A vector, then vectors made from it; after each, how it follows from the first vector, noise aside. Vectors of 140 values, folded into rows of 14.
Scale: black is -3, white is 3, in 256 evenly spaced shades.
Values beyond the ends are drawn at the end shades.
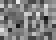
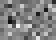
reversed, partly zeroed.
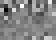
wrapped around, negated, partly zeroed.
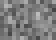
reversed, negated, shrunk.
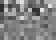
wrapped around, negated, partly zeroed.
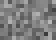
reversed, negated, shrunk.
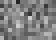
negated, shrunk.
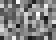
copied.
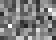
wrapped around.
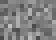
wrapped around, shrunk.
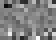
reversed, partly zeroed.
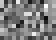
copied.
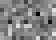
reversed, partly zeroed.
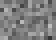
wrapped around, shrunk.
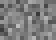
negated, shrunk.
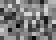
copied.
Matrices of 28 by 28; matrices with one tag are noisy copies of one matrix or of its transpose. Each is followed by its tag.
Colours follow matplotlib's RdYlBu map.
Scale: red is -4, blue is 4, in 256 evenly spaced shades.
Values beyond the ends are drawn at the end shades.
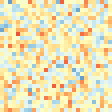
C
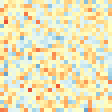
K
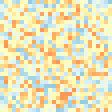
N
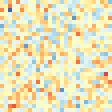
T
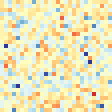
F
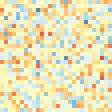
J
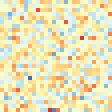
C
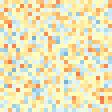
K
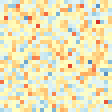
N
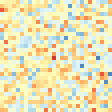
K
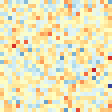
C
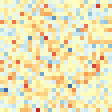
N
